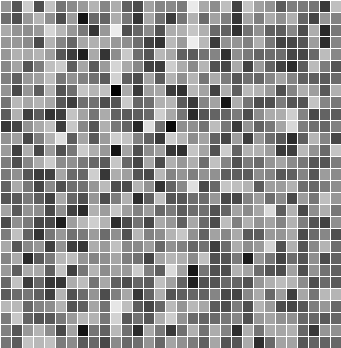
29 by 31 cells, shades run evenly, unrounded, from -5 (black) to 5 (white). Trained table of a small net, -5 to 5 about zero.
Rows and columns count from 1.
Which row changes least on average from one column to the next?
27
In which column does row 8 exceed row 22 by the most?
23
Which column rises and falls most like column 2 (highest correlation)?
16
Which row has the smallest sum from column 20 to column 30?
22
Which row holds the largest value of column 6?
12
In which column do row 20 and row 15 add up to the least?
4
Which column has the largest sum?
11
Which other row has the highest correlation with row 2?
28
